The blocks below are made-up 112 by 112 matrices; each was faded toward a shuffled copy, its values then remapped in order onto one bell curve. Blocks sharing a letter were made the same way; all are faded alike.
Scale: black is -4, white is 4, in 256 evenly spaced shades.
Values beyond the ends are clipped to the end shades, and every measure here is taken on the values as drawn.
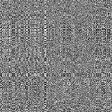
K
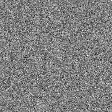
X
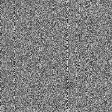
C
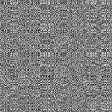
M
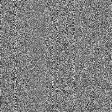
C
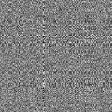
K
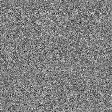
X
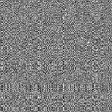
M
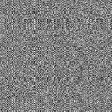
K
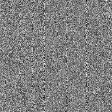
C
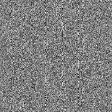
C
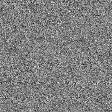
X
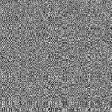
K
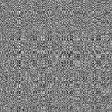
M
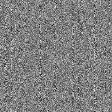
C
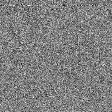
X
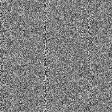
C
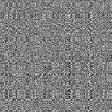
M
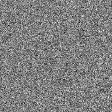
X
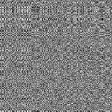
M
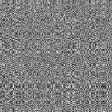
M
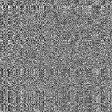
K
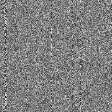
C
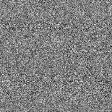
X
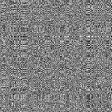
K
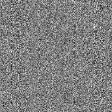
C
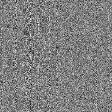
C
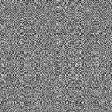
M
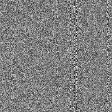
C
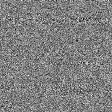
X
